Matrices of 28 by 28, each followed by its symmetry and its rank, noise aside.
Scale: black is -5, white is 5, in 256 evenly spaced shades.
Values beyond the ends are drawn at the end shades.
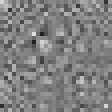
symmetric, rank five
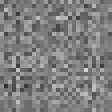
no symmetry, rank four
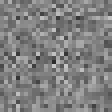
no symmetry, rank five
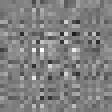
no symmetry, rank three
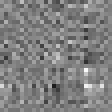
no symmetry, rank three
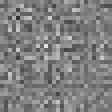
symmetric, rank five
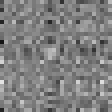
no symmetry, rank four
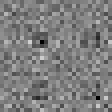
symmetric, rank three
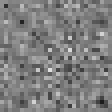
symmetric, rank four
